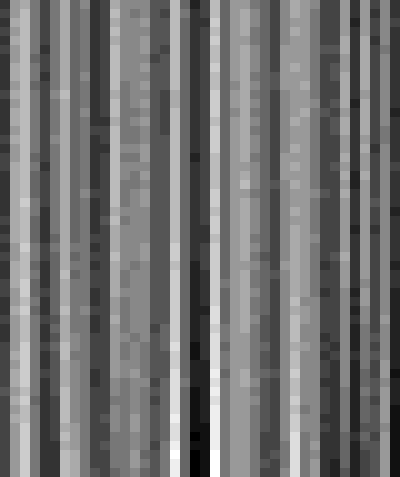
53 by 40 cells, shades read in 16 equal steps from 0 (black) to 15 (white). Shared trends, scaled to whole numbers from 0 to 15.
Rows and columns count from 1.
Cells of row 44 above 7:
15
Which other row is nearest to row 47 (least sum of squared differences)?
46
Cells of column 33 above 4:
3
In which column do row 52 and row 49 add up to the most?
22
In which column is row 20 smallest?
36
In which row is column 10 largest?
53
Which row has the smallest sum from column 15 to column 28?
49
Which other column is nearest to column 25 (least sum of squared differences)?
2
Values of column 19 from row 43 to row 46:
7 6 6 6
